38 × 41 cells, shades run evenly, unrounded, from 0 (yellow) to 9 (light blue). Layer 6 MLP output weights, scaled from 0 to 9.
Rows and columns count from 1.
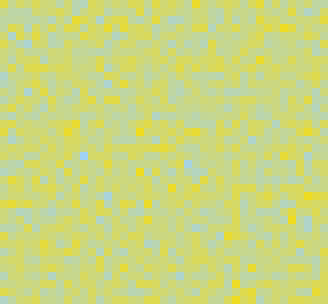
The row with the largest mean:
15
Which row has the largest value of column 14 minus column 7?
25
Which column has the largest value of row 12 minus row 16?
10
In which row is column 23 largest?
35
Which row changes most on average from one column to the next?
4
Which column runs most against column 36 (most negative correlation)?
11
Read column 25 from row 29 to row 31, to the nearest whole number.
7 3 3
